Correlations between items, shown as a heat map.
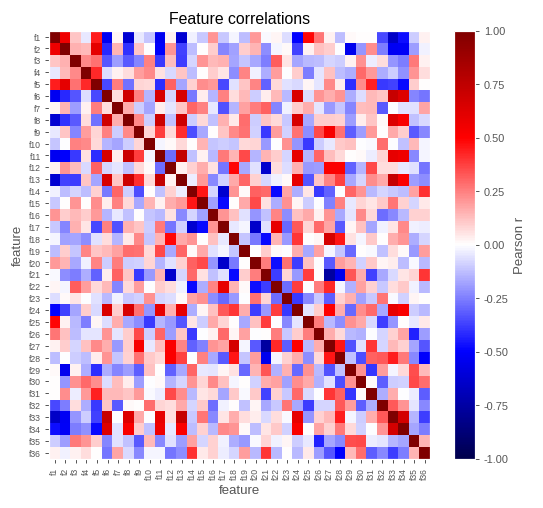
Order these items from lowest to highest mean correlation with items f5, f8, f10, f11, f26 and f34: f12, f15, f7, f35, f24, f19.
f35, f12, f7, f15, f19, f24
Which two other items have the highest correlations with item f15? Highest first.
f14, f20
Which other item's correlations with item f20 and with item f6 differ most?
f24
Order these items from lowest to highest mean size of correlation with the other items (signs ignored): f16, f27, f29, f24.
f16, f29, f27, f24
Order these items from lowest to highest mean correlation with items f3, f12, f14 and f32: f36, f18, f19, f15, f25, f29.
f25, f19, f36, f29, f18, f15
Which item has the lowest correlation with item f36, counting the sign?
f28
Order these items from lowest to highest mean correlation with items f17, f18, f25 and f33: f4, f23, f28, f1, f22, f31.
f23, f4, f1, f31, f28, f22
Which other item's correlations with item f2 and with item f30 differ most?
f29
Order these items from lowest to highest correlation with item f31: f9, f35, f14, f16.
f14, f35, f16, f9
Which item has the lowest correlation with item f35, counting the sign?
f26
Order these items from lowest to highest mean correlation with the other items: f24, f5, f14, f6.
f14, f5, f6, f24
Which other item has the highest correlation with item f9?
f27
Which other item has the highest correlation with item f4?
f5
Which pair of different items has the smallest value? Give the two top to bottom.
f21, f27
